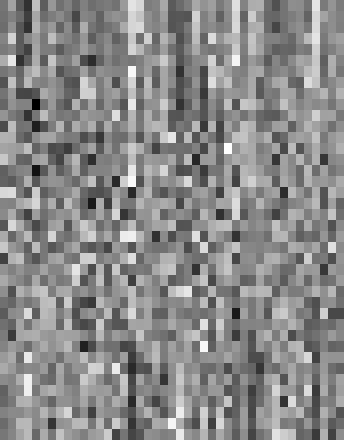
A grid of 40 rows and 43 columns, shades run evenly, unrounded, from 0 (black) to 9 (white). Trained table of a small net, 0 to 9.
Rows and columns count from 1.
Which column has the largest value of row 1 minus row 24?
30
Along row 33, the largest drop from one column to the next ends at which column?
40
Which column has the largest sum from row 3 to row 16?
17
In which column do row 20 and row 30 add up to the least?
16
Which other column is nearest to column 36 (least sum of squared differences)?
14
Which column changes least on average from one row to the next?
32
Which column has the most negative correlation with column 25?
22
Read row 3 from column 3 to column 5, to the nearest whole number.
3 2 6
